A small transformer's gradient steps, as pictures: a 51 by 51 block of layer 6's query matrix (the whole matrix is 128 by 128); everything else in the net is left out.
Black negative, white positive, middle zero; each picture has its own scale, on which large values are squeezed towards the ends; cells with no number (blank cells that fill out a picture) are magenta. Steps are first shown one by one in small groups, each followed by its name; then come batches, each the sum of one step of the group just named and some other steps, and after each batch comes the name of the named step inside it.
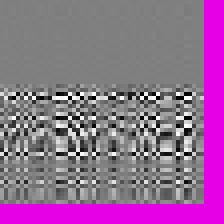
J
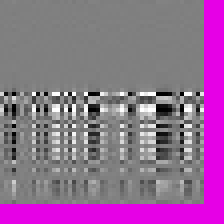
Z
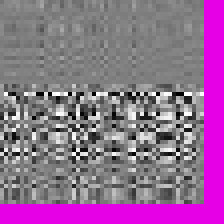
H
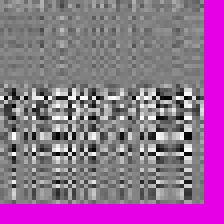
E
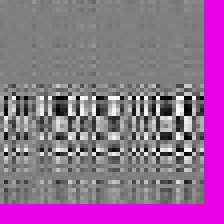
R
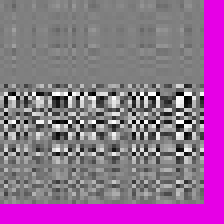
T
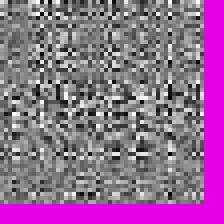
H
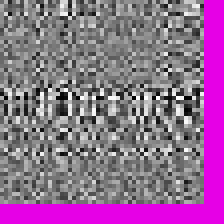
R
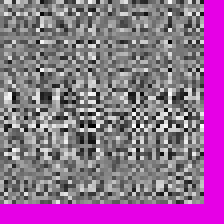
J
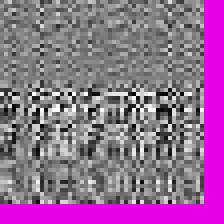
Z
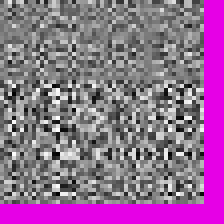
E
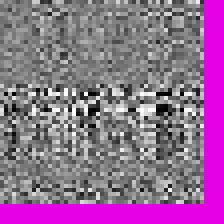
Z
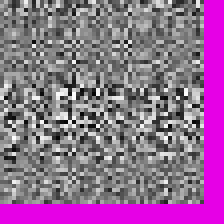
E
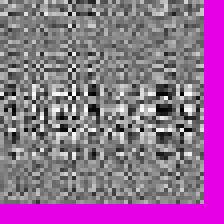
Z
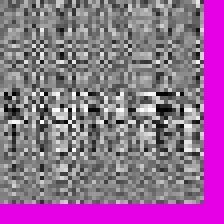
Z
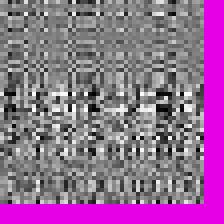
Z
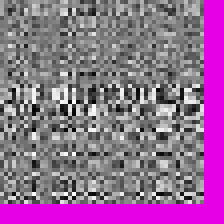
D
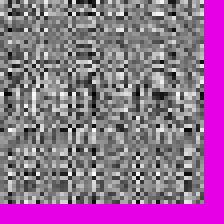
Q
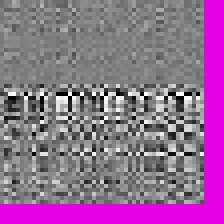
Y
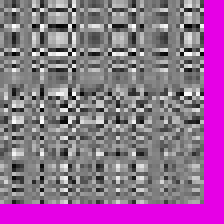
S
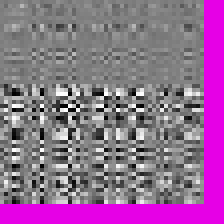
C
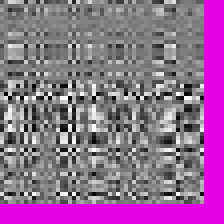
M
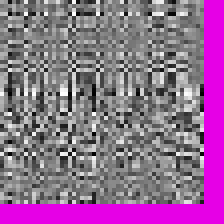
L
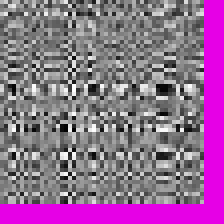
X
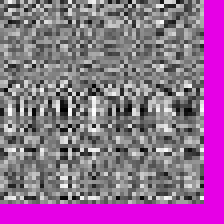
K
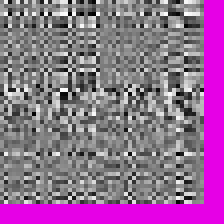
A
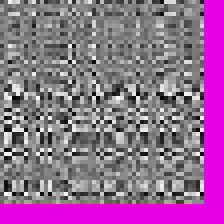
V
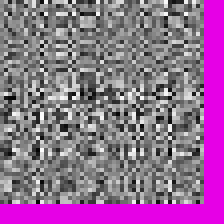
L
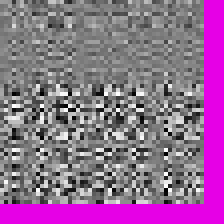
C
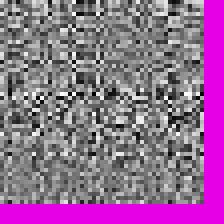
L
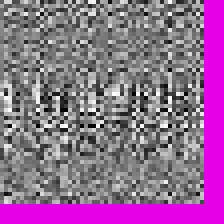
K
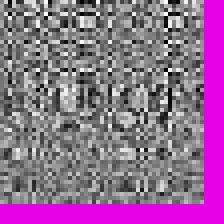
Q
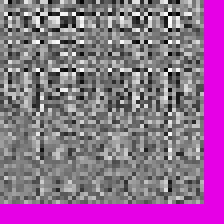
A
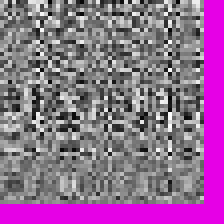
K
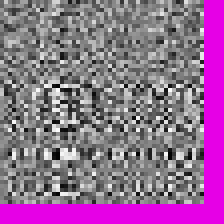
Q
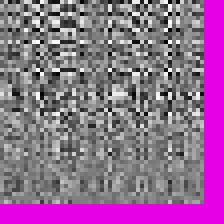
S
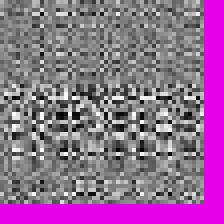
D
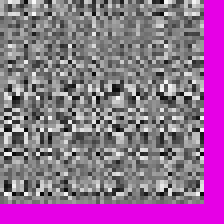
V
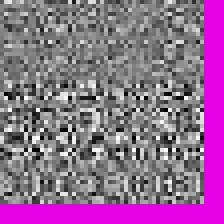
M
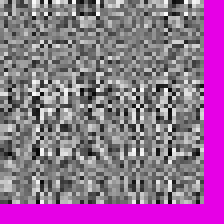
L
